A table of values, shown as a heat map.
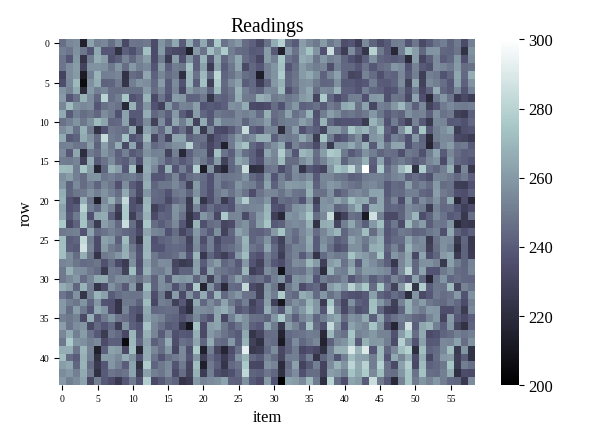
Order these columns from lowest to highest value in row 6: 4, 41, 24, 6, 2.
41, 24, 6, 4, 2
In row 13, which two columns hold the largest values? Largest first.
18, 26
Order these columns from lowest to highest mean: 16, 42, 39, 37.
37, 16, 42, 39
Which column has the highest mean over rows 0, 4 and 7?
31
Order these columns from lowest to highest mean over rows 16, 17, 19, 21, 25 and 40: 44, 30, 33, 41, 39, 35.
30, 39, 33, 44, 35, 41
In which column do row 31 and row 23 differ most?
9
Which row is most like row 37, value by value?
29
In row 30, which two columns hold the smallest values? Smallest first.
52, 21
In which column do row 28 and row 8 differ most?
47
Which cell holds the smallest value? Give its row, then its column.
43, 31
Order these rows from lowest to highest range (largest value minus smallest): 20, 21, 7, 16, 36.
21, 7, 20, 36, 16
